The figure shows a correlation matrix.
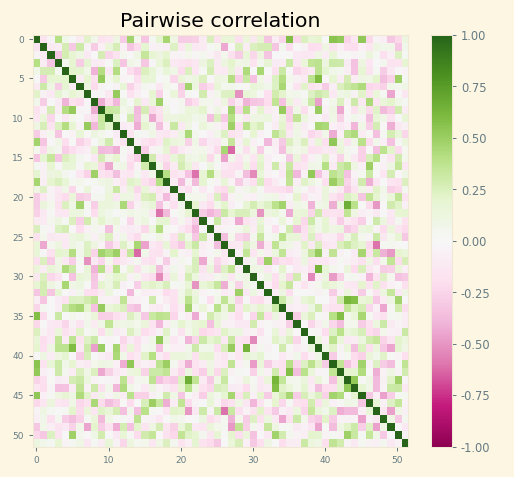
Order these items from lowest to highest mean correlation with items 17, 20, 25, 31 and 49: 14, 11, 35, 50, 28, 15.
11, 14, 28, 15, 50, 35
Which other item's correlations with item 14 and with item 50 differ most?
27
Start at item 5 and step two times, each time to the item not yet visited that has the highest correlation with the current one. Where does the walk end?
29
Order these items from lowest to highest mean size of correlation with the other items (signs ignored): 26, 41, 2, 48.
2, 48, 26, 41
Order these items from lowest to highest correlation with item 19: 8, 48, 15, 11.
8, 48, 15, 11
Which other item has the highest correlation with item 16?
46
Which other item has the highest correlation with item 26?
14
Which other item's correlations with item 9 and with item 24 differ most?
10
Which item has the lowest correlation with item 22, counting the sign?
17
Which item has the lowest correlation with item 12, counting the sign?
41
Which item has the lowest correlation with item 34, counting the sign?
48
